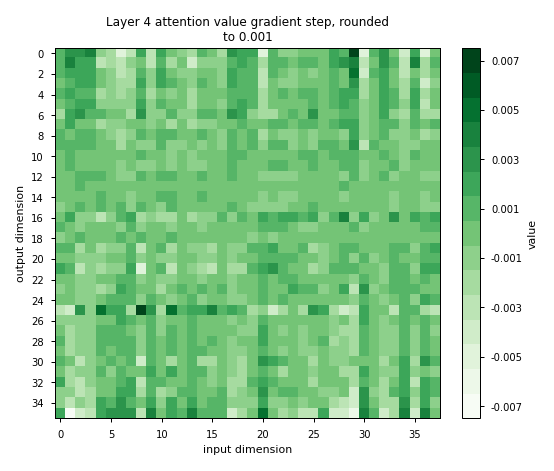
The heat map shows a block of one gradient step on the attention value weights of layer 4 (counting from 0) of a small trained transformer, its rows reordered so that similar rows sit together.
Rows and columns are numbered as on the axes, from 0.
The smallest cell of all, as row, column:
35, 1
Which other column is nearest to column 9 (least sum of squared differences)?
13
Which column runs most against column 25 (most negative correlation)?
0
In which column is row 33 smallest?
29
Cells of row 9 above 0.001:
1
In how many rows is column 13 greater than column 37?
12
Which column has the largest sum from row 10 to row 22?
28
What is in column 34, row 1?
-0.003
